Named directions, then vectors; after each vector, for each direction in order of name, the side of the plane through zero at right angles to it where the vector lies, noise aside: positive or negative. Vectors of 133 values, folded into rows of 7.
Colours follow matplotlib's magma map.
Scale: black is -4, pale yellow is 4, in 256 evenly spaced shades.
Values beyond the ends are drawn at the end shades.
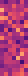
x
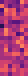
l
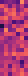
positive, positive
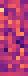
negative, positive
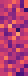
negative, negative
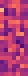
negative, positive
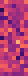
positive, negative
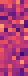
negative, negative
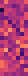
positive, negative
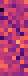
positive, negative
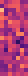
negative, positive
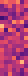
negative, negative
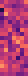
positive, negative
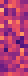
negative, positive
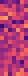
positive, positive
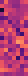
positive, negative
